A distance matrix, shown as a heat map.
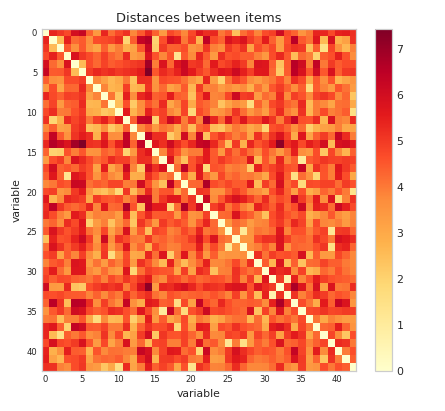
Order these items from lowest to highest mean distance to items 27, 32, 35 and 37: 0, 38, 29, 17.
29, 38, 0, 17
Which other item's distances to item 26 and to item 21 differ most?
40
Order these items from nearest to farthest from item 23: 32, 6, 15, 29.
6, 29, 15, 32
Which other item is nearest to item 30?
12
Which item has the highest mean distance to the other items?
14
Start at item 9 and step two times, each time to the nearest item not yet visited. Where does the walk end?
17
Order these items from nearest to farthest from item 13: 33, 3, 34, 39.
34, 3, 39, 33
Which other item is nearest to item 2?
38
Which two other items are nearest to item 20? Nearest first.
42, 10
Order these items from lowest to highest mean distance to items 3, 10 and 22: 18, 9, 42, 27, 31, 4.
18, 42, 9, 27, 31, 4
